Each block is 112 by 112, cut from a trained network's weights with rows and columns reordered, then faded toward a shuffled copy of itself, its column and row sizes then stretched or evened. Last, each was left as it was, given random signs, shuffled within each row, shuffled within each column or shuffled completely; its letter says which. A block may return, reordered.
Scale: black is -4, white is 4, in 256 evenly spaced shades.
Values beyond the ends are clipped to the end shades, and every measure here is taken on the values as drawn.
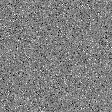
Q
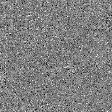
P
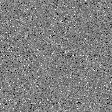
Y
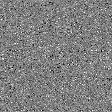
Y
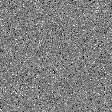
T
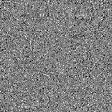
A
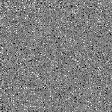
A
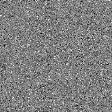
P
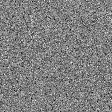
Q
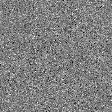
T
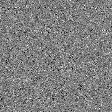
Y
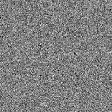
A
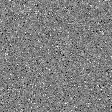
Q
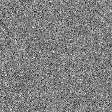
Y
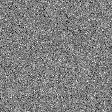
Y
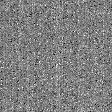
T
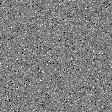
Q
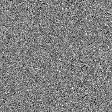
T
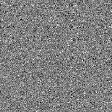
A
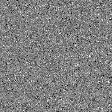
P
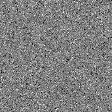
T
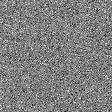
Q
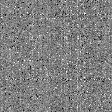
A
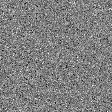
T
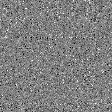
P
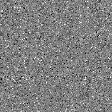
A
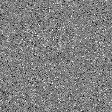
T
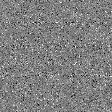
P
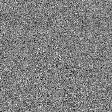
P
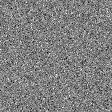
Q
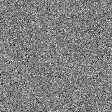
Y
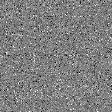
P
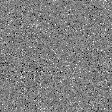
P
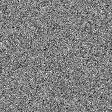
Q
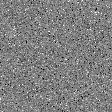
Q
